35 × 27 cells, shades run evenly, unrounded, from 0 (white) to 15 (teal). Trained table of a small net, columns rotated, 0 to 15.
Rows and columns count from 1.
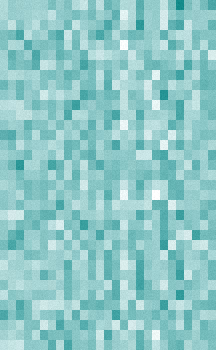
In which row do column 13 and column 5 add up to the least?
34
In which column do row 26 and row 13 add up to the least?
16
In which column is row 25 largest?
21
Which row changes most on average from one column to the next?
3
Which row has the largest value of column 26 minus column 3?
22
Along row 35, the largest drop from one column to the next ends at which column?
8
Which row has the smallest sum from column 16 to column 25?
14
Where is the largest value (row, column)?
1, 23
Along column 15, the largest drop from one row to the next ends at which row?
33
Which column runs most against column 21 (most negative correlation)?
18
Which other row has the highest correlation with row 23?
10
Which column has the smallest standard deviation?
12
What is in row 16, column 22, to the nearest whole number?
5
